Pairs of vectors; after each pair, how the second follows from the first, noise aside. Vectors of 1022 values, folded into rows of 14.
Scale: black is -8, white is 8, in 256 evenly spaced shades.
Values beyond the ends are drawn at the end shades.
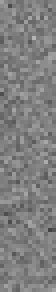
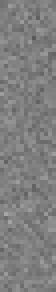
negated, shrunk.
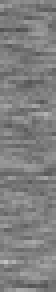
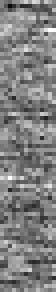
reversed, scaled up.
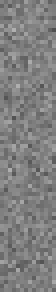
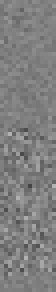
wrapped around, negated, partly zeroed.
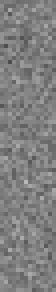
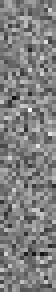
reversed, scaled up.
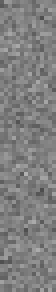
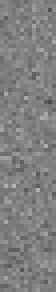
wrapped around, negated, partly zeroed.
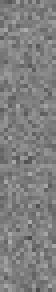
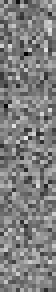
reversed, scaled up.
